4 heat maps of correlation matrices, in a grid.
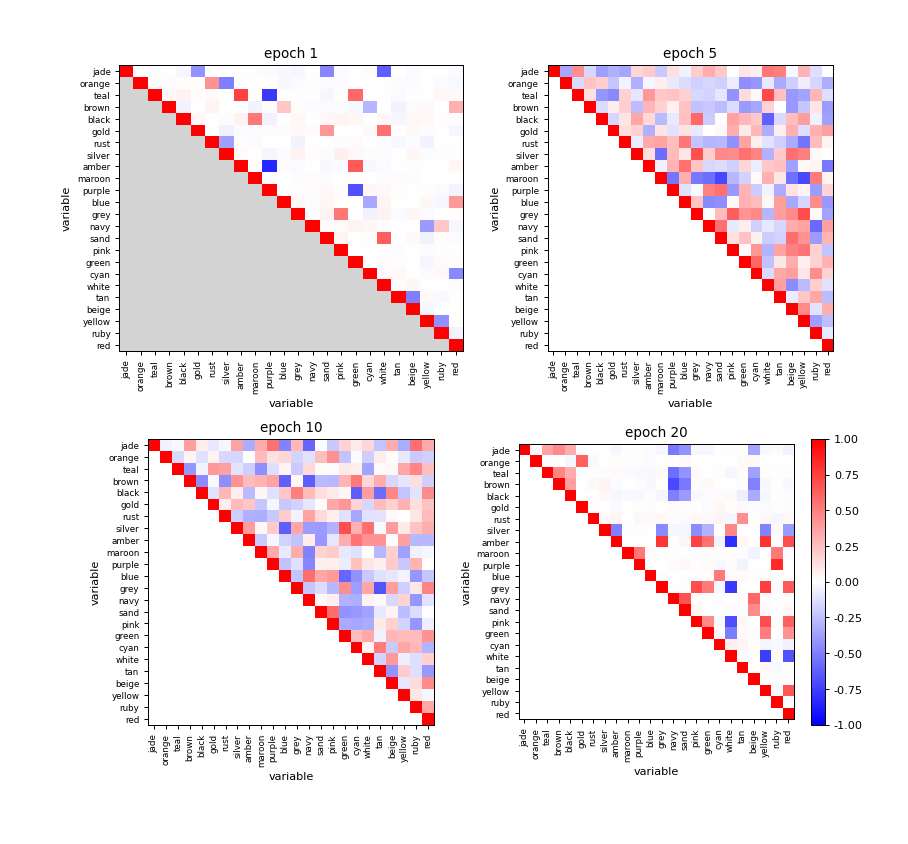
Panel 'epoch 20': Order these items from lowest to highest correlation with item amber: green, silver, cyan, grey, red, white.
white, silver, cyan, green, red, grey
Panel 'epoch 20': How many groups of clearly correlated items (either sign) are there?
6
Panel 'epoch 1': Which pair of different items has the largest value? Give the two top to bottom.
teal, amber
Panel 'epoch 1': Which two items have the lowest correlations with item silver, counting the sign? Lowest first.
orange, rust
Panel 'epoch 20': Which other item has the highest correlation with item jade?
brown
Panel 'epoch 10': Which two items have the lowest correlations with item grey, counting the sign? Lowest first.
tan, cyan
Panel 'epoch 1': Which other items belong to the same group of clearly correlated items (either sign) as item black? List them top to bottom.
maroon
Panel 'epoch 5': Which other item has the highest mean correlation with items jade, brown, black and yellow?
grey
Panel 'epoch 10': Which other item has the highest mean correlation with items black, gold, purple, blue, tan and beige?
pink
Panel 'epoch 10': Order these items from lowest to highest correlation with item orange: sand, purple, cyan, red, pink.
red, cyan, purple, sand, pink
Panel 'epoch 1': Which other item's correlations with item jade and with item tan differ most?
white
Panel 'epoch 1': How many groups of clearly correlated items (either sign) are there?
8
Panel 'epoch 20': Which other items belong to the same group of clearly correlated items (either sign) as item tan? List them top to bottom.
rust
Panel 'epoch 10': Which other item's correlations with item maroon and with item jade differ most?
ruby
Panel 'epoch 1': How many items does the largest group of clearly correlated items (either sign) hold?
4
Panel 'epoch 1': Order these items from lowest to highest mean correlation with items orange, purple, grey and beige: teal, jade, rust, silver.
teal, silver, jade, rust
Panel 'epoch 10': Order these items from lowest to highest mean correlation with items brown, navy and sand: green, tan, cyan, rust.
green, cyan, rust, tan
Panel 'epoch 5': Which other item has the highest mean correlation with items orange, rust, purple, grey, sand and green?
silver
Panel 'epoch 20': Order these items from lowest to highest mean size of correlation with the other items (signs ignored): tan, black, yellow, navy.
tan, black, navy, yellow
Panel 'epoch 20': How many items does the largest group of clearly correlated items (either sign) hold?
8
